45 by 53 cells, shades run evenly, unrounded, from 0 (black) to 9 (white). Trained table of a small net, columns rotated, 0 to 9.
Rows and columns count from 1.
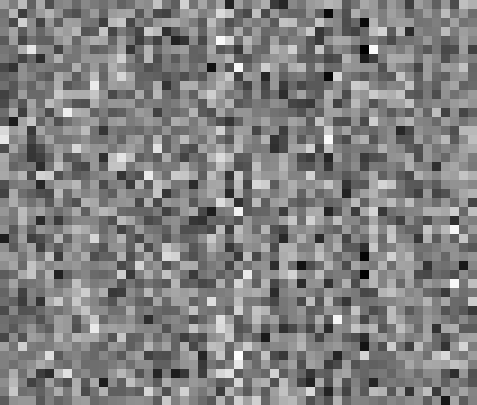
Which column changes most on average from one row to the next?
27
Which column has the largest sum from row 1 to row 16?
25
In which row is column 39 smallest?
22
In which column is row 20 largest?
17
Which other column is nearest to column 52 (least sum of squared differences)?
48
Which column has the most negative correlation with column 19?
41
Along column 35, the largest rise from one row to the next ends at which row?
44
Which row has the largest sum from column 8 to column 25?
37
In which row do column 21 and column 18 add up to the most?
1
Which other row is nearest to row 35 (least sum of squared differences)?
33
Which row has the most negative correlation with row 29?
10
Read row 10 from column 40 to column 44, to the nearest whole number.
7 7 5 4 5
